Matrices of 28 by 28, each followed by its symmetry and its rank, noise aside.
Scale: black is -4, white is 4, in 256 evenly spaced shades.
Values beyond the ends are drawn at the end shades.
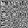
no symmetry, rank three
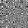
antisymmetric, rank four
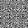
antisymmetric, rank four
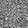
symmetric, rank five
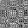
no symmetry, rank three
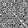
symmetric, rank five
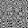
no symmetry, rank four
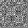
symmetric, rank five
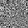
antisymmetric, rank four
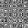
no symmetry, rank four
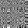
no symmetry, rank three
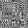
antisymmetric, rank four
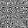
antisymmetric, rank four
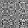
antisymmetric, rank four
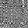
no symmetry, rank four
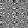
no symmetry, rank three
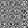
no symmetry, rank three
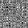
no symmetry, rank three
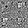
symmetric, rank five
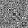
symmetric, rank five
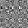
no symmetry, rank three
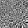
antisymmetric, rank four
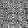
antisymmetric, rank four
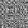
antisymmetric, rank four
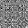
symmetric, rank five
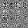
antisymmetric, rank four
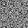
symmetric, rank five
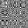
no symmetry, rank three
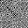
symmetric, rank five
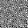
antisymmetric, rank four
